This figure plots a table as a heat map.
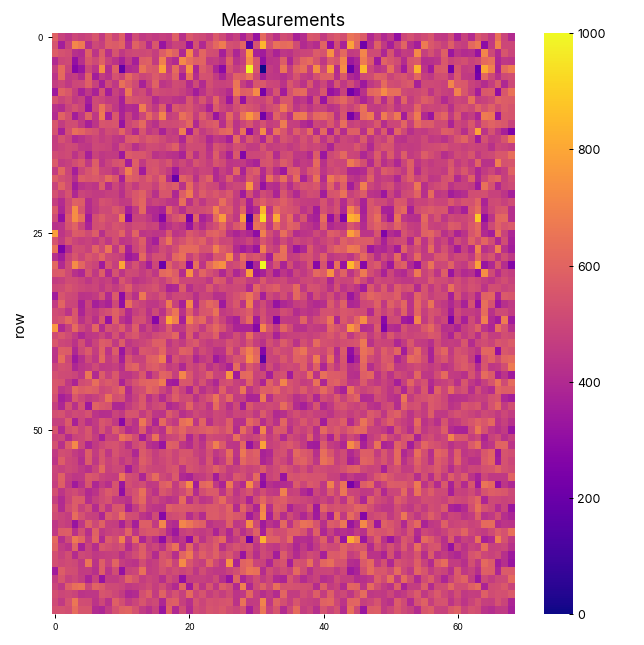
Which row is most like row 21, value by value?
59
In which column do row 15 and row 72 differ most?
28
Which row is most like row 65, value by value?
35
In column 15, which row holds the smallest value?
36
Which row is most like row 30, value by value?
2
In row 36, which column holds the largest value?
17
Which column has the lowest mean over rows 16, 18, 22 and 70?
18
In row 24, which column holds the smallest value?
29
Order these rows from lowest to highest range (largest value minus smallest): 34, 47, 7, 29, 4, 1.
47, 34, 7, 1, 29, 4
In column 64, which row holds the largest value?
4
